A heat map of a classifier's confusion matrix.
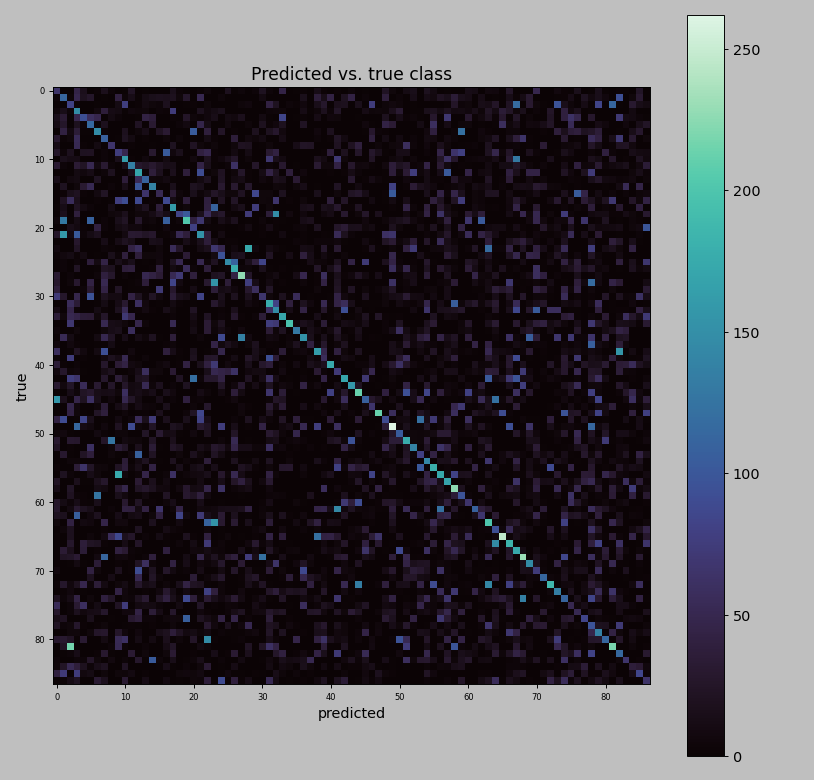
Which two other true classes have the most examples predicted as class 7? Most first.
68, 38
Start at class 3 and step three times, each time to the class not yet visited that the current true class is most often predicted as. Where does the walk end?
28
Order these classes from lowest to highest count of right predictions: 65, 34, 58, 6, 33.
6, 33, 34, 58, 65
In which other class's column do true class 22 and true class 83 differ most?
14
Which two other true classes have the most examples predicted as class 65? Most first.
47, 5
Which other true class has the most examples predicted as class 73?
2
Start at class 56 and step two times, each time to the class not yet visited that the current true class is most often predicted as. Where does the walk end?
16
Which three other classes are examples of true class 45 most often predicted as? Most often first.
0, 64, 79
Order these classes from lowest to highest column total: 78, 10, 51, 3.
51, 10, 3, 78
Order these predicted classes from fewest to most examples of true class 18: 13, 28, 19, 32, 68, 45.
13, 45, 68, 28, 19, 32
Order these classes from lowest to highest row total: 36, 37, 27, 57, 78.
37, 78, 57, 27, 36
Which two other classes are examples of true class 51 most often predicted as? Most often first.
8, 43
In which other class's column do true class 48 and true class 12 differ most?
53
